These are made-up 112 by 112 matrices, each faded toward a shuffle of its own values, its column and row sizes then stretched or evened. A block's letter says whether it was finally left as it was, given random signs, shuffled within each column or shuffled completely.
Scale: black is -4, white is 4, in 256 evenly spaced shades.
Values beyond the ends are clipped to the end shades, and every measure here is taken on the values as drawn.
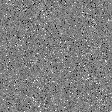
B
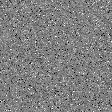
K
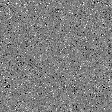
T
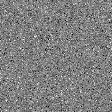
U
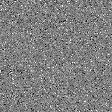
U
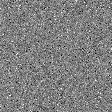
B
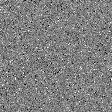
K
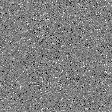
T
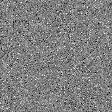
B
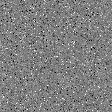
B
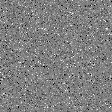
T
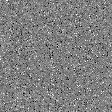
B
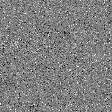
T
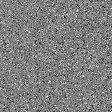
B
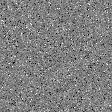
K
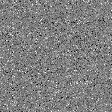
U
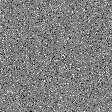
K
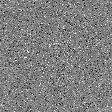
B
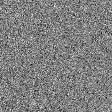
B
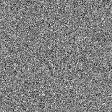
U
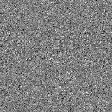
U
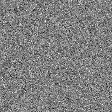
T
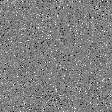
U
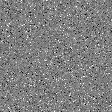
K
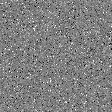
B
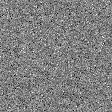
K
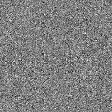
U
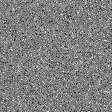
K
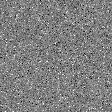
B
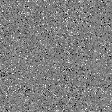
U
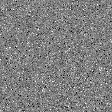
T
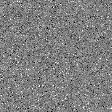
T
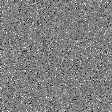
T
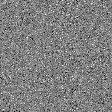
B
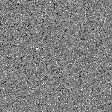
B
